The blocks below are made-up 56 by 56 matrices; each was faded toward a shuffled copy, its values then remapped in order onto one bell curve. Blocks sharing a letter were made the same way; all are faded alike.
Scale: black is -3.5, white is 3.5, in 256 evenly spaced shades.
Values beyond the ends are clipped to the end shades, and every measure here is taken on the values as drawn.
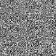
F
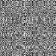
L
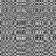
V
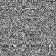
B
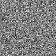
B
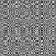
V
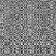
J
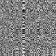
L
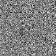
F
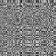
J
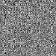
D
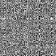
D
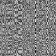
L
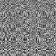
L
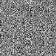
F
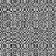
V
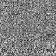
B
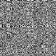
D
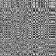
V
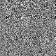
F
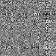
D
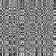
V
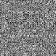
B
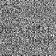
B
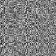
L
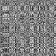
J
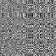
J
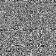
F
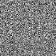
F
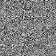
F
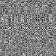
L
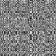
J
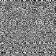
D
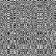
J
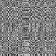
J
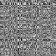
L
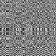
V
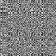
L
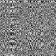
L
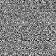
B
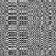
V
